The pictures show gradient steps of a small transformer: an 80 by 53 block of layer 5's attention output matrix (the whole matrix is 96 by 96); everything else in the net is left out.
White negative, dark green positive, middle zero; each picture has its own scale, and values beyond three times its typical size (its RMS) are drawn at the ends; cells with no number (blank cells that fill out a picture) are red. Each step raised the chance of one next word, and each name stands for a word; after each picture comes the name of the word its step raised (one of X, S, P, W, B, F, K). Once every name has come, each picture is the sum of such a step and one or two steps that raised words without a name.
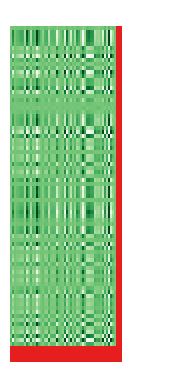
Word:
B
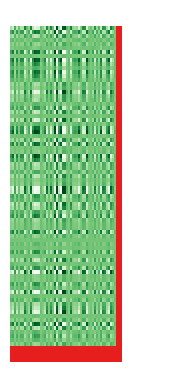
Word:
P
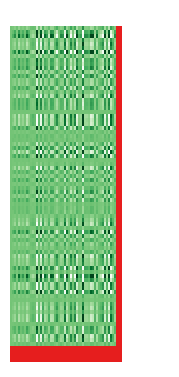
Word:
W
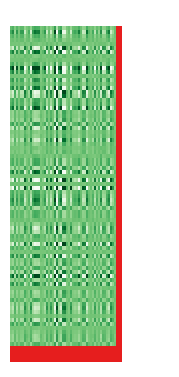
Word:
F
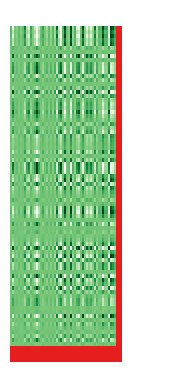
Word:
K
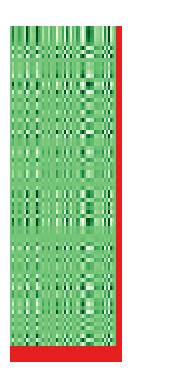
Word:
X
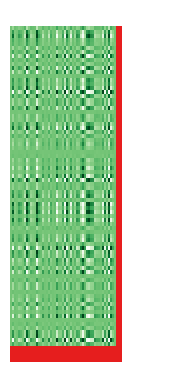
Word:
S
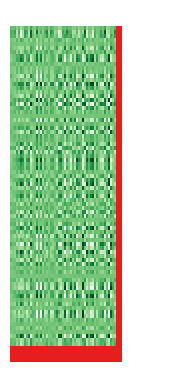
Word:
X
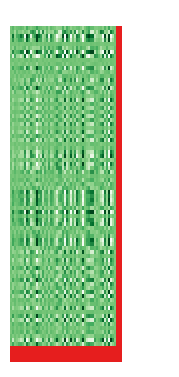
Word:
W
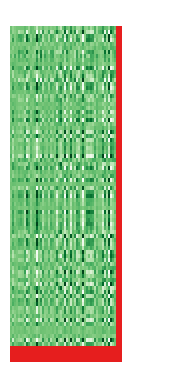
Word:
B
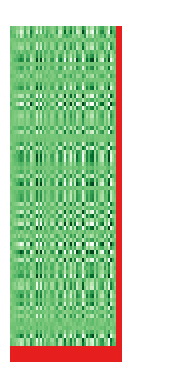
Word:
W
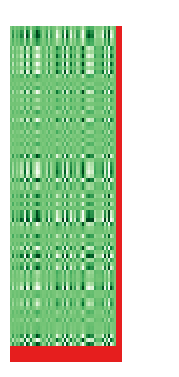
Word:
K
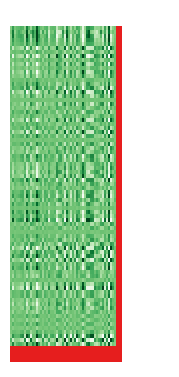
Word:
X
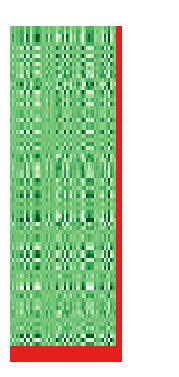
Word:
X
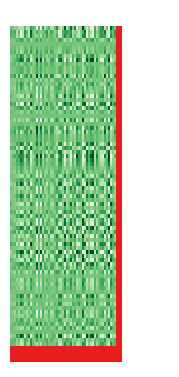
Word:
P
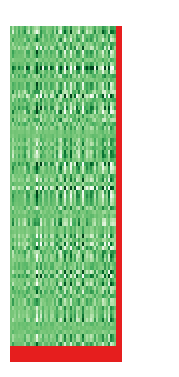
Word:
F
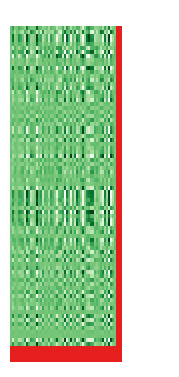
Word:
F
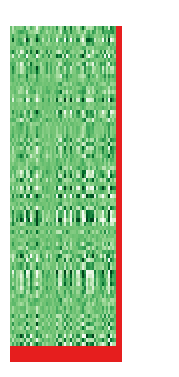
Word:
P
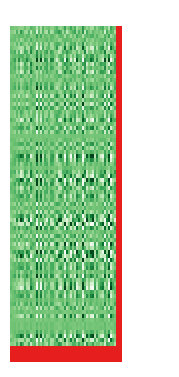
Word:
W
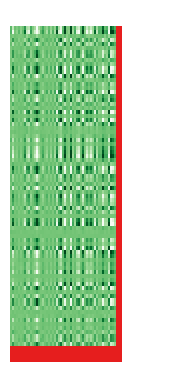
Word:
K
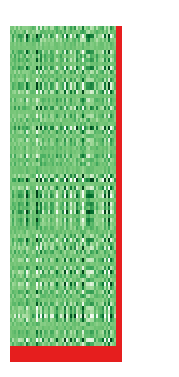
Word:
S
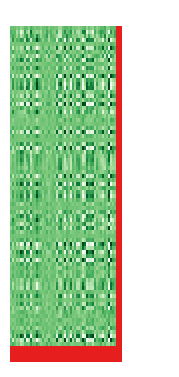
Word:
X
